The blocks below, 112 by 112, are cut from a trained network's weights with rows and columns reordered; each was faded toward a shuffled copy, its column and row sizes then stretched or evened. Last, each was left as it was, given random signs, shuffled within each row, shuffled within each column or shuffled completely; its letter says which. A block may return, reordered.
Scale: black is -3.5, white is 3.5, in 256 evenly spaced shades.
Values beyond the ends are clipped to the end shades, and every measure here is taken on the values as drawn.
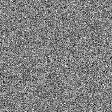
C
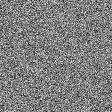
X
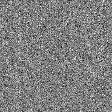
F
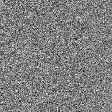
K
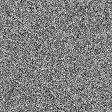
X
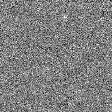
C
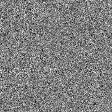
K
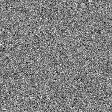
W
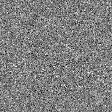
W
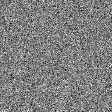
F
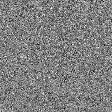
W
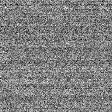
C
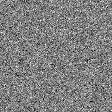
W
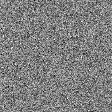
F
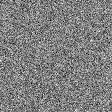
X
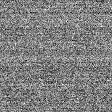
W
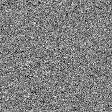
W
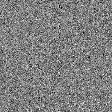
F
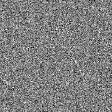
K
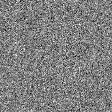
F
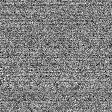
W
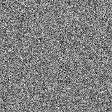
F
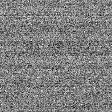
C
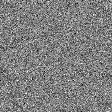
W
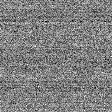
C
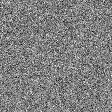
X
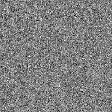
C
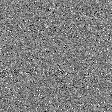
W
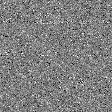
W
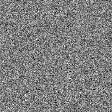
K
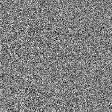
C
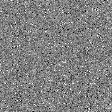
K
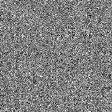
C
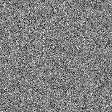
F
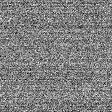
W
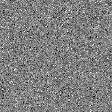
C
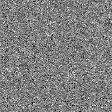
K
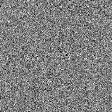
C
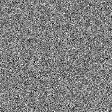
C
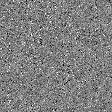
F
